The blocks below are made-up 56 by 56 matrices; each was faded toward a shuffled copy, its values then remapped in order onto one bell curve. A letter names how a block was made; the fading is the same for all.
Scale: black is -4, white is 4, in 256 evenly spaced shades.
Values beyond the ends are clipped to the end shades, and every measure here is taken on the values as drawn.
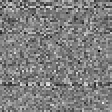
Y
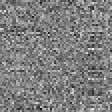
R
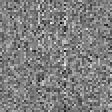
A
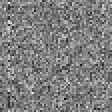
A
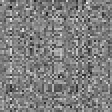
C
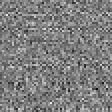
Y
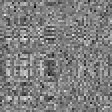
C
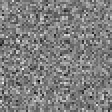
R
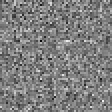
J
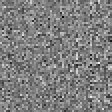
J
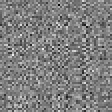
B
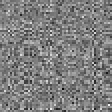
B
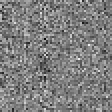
A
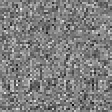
R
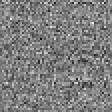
R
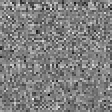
Y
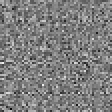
Y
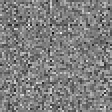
J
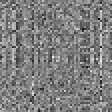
C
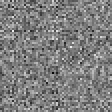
R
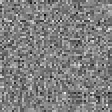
Y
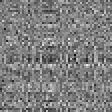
B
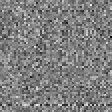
Y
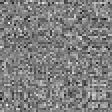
Y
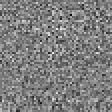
R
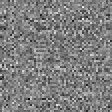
R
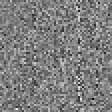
A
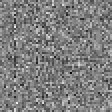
A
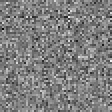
J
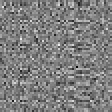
B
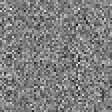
R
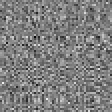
B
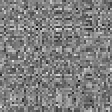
B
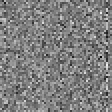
A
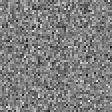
J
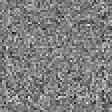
J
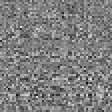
Y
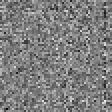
J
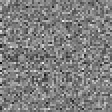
R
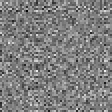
B
